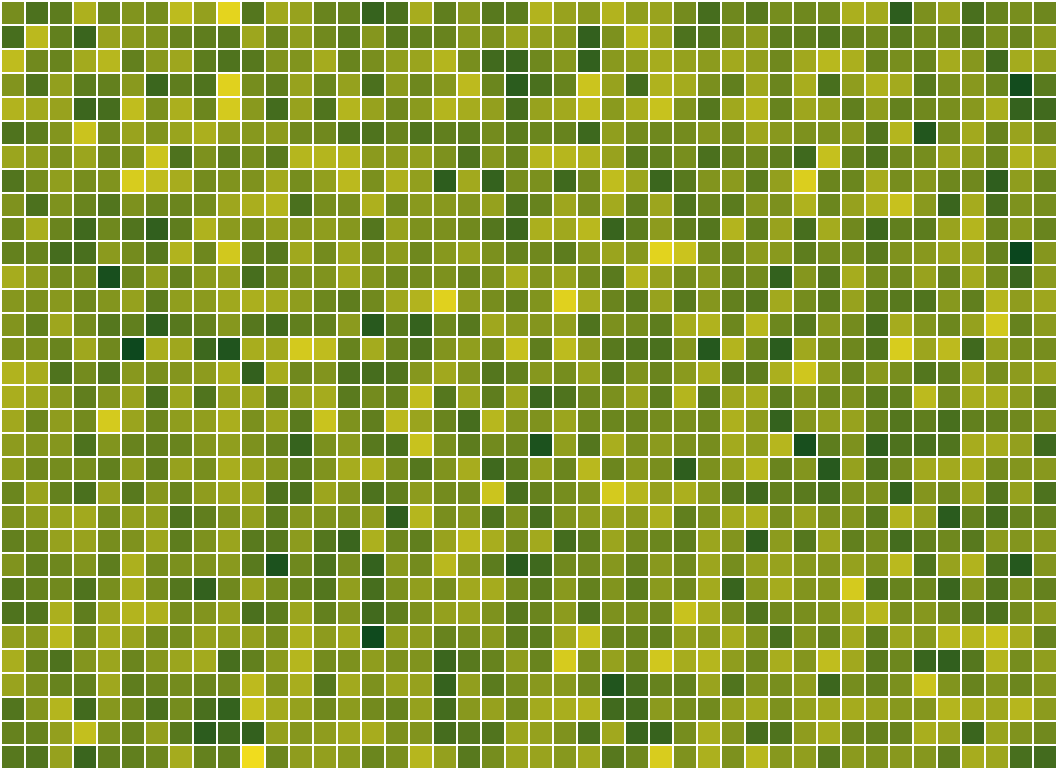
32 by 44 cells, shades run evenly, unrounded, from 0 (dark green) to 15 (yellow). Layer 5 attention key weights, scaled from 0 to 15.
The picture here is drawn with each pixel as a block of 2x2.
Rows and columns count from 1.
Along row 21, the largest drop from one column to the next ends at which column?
22
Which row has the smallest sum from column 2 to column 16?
14
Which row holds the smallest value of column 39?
6
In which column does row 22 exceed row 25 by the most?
31
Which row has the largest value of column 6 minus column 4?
5
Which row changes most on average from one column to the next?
15
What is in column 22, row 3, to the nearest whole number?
3
